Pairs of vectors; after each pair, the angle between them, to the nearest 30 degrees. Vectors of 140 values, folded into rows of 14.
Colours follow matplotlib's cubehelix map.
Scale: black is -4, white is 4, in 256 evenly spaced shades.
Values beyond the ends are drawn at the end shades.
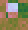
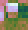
30 degrees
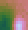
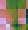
120 degrees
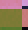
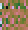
90 degrees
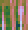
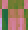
90 degrees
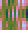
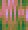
150 degrees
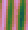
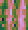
150 degrees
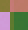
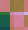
150 degrees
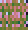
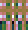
90 degrees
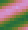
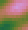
30 degrees
